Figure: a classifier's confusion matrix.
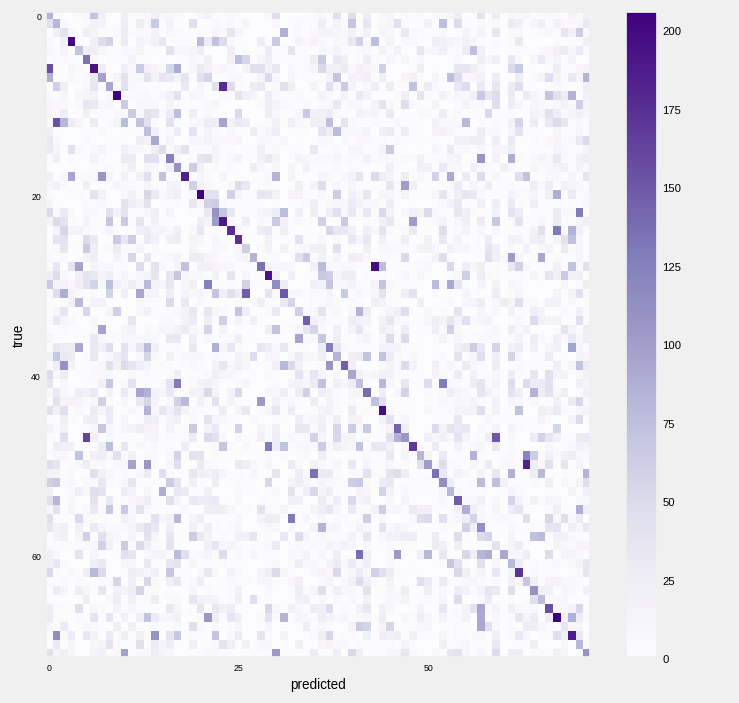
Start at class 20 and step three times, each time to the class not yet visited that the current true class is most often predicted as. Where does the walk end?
22
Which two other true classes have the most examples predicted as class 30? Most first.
71, 18
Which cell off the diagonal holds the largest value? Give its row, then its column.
28, 43
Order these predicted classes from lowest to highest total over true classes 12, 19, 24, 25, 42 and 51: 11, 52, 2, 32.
32, 11, 52, 2
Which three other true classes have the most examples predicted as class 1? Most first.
12, 69, 54
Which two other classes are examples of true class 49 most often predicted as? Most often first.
63, 56
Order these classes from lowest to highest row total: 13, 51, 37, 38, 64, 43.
13, 64, 43, 38, 51, 37
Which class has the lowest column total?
60
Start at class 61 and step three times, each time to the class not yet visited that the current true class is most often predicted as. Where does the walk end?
45
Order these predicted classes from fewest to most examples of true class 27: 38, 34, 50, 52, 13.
50, 38, 13, 52, 34
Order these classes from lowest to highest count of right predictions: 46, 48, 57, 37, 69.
57, 37, 46, 48, 69
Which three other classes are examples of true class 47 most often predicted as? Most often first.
5, 59, 46
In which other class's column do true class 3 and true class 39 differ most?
37
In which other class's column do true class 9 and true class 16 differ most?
69
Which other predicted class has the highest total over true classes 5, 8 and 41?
23
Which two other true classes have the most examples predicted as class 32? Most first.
56, 39
